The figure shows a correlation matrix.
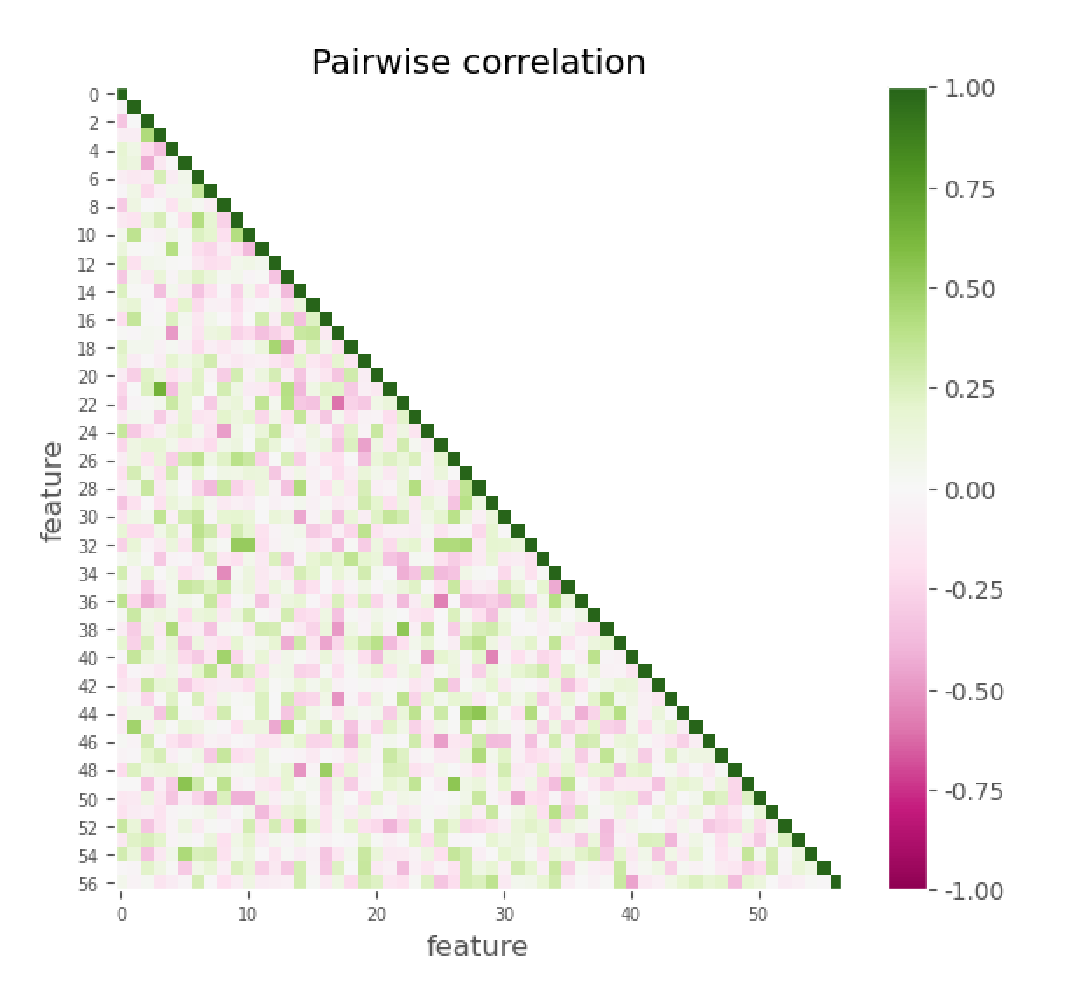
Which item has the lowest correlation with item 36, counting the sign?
25
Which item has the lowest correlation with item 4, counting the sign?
17
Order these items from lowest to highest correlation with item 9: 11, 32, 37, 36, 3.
11, 36, 37, 3, 32
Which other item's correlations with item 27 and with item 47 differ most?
32
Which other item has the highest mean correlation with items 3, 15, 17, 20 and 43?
21
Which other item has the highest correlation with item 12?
18
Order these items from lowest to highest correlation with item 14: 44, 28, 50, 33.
33, 50, 44, 28
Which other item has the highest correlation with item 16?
48
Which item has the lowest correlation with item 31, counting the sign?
50
